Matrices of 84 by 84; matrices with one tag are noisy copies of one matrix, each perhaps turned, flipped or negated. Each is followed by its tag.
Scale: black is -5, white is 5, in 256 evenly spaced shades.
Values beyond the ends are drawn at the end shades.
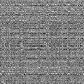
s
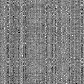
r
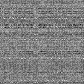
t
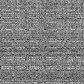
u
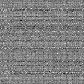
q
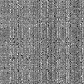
u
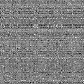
t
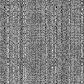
r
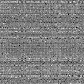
r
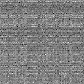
u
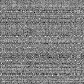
q
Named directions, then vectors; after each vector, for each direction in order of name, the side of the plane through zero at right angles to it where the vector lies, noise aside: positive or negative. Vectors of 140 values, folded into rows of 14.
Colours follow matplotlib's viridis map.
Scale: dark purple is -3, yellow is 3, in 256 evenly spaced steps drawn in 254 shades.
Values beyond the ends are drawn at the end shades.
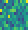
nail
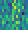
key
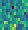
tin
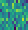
positive, negative, negative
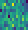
positive, negative, negative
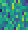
positive, negative, negative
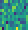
positive, positive, negative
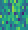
positive, positive, negative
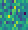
positive, positive, positive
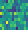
negative, negative, positive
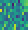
negative, positive, positive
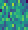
positive, negative, negative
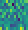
negative, positive, negative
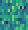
positive, positive, negative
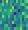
negative, positive, negative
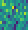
negative, negative, negative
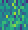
positive, negative, positive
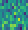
positive, negative, positive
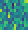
negative, positive, positive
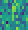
positive, positive, negative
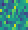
positive, positive, positive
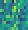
positive, positive, positive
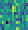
positive, positive, negative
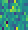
positive, positive, negative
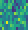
negative, negative, positive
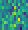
positive, negative, positive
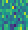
negative, positive, negative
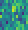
positive, positive, negative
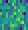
positive, negative, positive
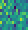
negative, negative, negative
